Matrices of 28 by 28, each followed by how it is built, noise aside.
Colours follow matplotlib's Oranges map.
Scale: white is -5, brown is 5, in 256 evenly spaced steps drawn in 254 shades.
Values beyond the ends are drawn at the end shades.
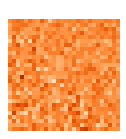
lower triangular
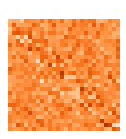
banded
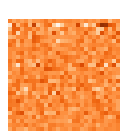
uneven rows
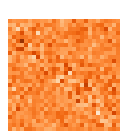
banded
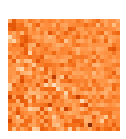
lower triangular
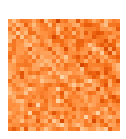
Toeplitz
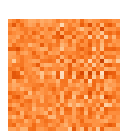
low rank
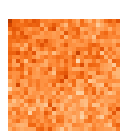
smooth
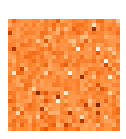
sparse
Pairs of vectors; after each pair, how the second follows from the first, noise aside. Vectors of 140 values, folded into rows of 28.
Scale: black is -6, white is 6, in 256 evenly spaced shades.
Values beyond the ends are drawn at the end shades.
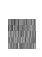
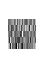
wrapped around, scaled up.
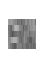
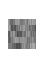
wrapped around, negated.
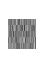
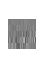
partly zeroed.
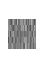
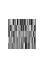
negated, scaled up.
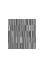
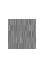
shrunk.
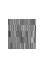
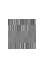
partly zeroed.
